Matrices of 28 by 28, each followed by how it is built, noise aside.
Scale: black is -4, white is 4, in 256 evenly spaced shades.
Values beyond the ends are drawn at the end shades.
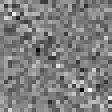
banded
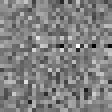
low rank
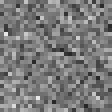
Toeplitz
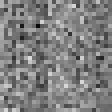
blocks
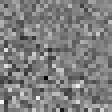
lower triangular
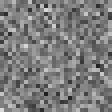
Toeplitz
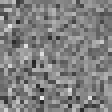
lower triangular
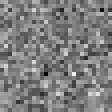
low rank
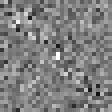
banded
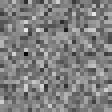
low rank
